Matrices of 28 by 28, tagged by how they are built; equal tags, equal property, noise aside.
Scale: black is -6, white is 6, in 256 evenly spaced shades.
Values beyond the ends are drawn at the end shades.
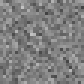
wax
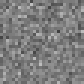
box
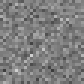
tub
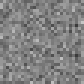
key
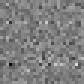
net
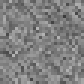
wax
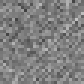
tub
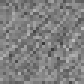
tub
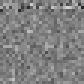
net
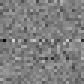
net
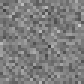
wax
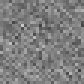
wax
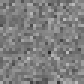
net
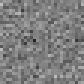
box
